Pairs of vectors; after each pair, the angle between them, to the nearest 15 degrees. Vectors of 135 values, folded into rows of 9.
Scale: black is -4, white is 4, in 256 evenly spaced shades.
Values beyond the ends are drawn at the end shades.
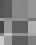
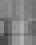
135 degrees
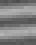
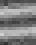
15 degrees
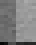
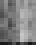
30 degrees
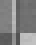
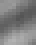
75 degrees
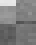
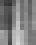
120 degrees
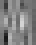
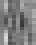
165 degrees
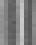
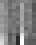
60 degrees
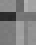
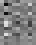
90 degrees
